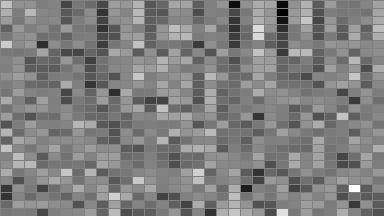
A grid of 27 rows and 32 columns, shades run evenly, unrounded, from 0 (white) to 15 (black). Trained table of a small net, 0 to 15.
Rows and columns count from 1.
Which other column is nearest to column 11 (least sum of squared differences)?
28
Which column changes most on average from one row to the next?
30
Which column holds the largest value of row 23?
22
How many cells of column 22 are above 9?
5
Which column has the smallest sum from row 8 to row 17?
18
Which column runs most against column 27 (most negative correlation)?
15
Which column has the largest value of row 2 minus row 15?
24
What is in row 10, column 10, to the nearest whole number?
10
